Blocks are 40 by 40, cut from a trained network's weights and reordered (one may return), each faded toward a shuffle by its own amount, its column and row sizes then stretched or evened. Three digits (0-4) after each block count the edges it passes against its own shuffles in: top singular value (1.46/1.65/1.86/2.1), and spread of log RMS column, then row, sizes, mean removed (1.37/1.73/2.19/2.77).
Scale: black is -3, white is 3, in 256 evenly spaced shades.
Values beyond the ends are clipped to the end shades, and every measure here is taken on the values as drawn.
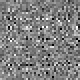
3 1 2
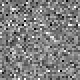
0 0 0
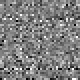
1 1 3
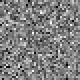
0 0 0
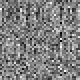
3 1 0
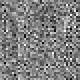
3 2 0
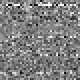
2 0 3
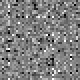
0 3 1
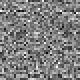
3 0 1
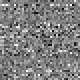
0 0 4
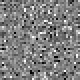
1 2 0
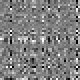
4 3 4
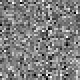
1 2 0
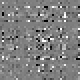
1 3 4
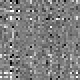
1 3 2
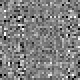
1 3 2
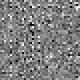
1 3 0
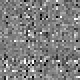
1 3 3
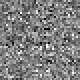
0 2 0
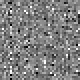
1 2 0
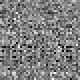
2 1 1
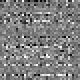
3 2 4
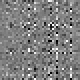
2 4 2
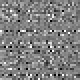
0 1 4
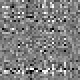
3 2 3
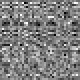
4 2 3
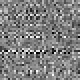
4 2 3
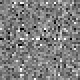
1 1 1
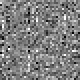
1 3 0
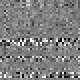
4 1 4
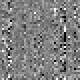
0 4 0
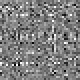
3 2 3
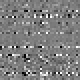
2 2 4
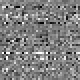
3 1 4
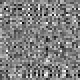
4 1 3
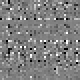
1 3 4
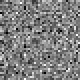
2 0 0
